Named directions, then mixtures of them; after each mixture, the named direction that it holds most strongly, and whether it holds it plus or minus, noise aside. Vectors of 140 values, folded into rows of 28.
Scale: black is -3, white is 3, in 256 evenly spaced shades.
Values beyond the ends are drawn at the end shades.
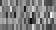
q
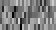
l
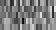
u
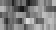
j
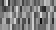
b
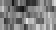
j, plus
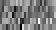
l, plus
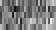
l, plus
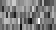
q, plus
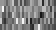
l, minus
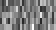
b, plus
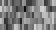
j, plus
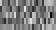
q, minus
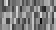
b, plus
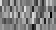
q, minus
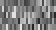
l, minus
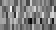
q, plus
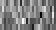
u, minus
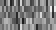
u, plus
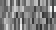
u, plus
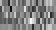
q, minus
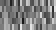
u, plus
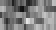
j, plus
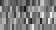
q, plus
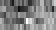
j, plus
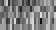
b, plus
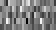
b, minus
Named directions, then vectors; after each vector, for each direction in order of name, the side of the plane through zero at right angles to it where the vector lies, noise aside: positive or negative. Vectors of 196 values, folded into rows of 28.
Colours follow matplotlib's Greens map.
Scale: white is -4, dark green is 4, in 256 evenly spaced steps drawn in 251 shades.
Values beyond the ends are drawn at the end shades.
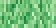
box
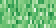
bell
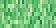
negative, negative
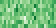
positive, negative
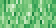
negative, negative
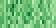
positive, positive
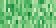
positive, positive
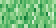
negative, positive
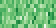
positive, negative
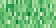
positive, positive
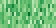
positive, positive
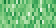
negative, negative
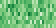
positive, positive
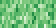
positive, negative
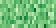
negative, positive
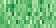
positive, positive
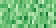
negative, positive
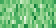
positive, negative
